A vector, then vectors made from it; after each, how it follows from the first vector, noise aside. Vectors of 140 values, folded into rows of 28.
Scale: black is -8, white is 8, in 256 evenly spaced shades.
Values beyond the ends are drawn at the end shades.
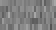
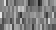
reversed, negated, scaled up.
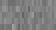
wrapped around, shrunk.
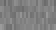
reversed, shrunk.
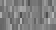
reversed, negated.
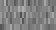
reversed, negated.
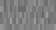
reversed, shrunk.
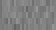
wrapped around, shrunk.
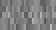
sign-scrambled.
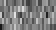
reversed, negated, scaled up.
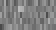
reversed, negated.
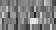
negated, scaled up.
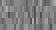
sign-scrambled.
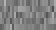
reversed, negated.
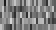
reversed, scaled up.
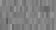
wrapped around, shrunk.
